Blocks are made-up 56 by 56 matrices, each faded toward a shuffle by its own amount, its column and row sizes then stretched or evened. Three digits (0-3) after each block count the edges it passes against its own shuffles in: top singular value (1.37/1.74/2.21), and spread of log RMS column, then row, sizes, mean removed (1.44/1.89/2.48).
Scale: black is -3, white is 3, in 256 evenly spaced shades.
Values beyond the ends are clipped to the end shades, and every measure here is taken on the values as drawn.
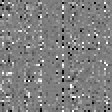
2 3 1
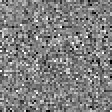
0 1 1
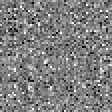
2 1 0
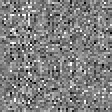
2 2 1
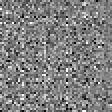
2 2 2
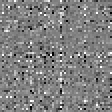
0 2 3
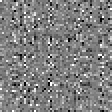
2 3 1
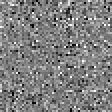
0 1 2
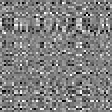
3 1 3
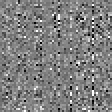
2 3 1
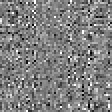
2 3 1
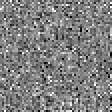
2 1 0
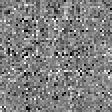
1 1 2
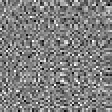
3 0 1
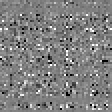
1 2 3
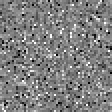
0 0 0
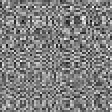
3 0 2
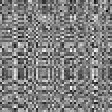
3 3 2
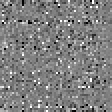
0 2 2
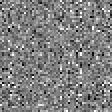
2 2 1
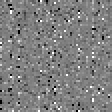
0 2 0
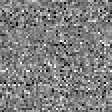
0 0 2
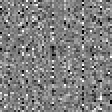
2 3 0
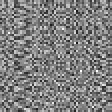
3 1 0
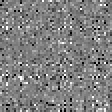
2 2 2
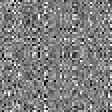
3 3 1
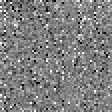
1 2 0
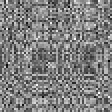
3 0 0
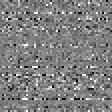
1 1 3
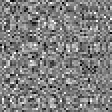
3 1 0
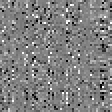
2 3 0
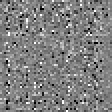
0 3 1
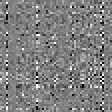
3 3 2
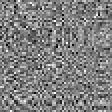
3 2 0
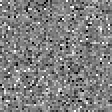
0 1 0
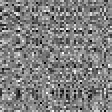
3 2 1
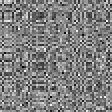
3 0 1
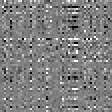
3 3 3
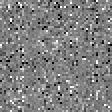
0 2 0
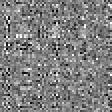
2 2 2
